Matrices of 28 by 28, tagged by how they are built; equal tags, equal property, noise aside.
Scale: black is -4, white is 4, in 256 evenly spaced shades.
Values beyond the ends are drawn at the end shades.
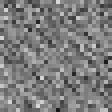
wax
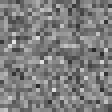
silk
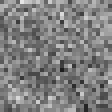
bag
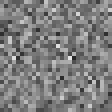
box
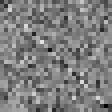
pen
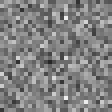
silk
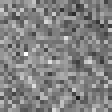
wax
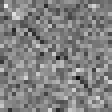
pen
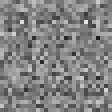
box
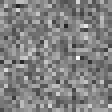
silk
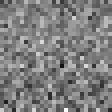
box
